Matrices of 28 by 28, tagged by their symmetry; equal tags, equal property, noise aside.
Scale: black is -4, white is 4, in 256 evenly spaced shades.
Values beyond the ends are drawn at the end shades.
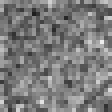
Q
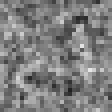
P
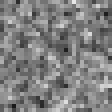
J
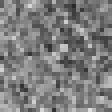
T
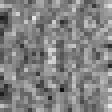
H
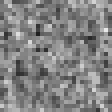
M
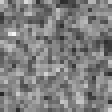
T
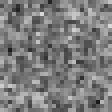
M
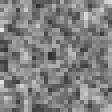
H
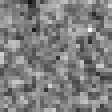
J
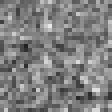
P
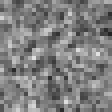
P
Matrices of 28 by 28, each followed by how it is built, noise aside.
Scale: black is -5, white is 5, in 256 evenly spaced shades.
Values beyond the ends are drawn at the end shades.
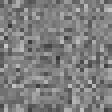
blocks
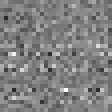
uneven rows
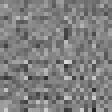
low rank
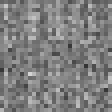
blocks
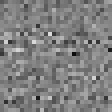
uneven rows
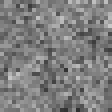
smooth
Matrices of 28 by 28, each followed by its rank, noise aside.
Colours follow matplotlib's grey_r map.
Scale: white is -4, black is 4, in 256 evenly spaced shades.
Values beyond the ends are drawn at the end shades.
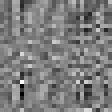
three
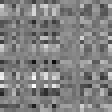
two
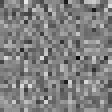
six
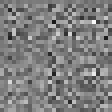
four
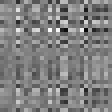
one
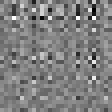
two
